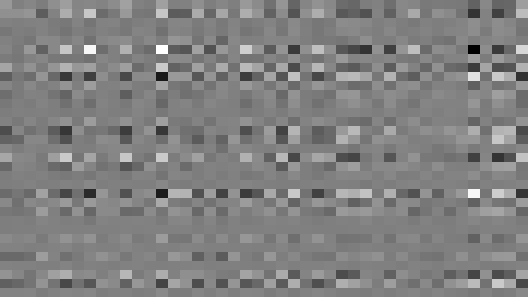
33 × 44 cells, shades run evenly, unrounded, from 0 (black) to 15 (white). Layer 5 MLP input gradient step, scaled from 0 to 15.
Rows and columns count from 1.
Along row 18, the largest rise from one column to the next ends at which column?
44
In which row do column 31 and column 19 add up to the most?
8
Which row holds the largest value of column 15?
22
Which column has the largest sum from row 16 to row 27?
42
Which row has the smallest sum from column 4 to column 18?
15
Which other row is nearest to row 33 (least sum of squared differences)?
21
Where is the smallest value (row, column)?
6, 40
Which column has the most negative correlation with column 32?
36
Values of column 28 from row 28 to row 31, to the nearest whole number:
8 7 8 8
